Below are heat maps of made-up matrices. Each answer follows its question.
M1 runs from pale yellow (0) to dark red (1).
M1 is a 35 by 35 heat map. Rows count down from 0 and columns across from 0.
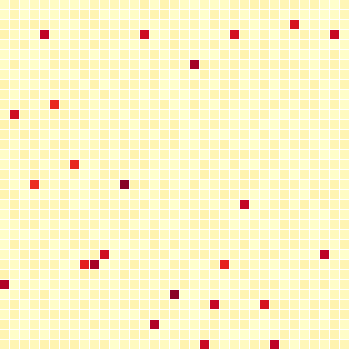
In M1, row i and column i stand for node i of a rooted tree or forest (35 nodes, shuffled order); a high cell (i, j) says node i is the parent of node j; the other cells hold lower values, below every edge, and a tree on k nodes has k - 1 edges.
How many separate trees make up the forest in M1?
11
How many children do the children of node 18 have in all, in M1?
4
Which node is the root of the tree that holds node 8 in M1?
30
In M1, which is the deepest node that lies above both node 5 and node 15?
25
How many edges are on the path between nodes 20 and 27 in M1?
2
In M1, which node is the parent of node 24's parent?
34
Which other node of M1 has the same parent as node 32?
10
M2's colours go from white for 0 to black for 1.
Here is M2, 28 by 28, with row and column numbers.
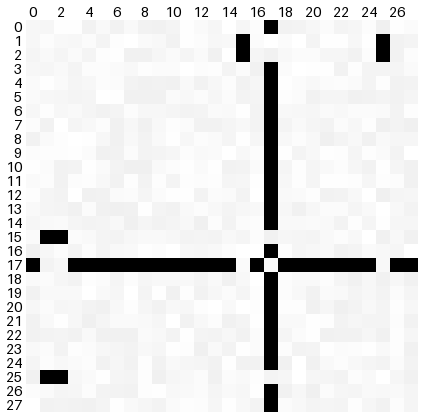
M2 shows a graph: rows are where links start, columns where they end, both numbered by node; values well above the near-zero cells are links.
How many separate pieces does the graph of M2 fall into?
2
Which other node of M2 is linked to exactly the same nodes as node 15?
node 25
